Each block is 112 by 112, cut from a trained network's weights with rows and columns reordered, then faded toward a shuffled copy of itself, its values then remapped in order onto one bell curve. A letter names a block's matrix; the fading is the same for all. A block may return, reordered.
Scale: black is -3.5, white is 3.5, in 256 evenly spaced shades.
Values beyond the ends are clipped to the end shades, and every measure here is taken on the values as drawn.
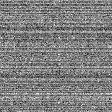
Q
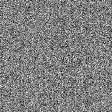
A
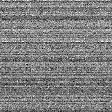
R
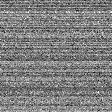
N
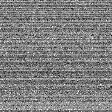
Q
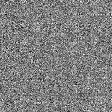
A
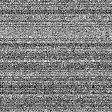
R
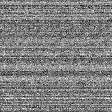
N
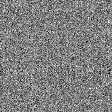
A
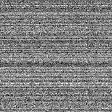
R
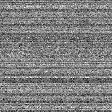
R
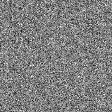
A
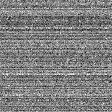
N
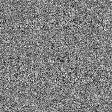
A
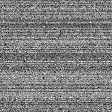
N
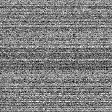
R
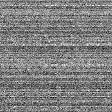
R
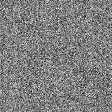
A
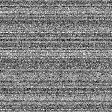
R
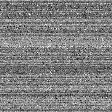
Q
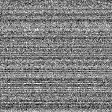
R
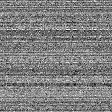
N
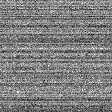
R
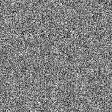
A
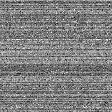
Q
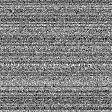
R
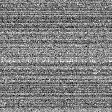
R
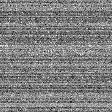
Q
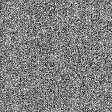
A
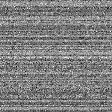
Q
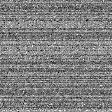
Q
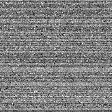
Q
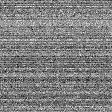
R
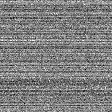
R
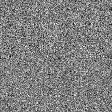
A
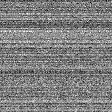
R
